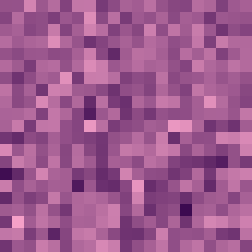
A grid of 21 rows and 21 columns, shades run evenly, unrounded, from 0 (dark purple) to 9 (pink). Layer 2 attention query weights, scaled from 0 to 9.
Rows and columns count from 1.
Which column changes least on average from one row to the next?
14
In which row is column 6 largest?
7
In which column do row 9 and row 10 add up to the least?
8
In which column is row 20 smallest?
5
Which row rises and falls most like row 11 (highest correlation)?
3
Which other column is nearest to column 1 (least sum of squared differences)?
15
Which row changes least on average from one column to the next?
6
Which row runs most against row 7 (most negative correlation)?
13
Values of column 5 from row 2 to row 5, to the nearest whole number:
3 7 8 4
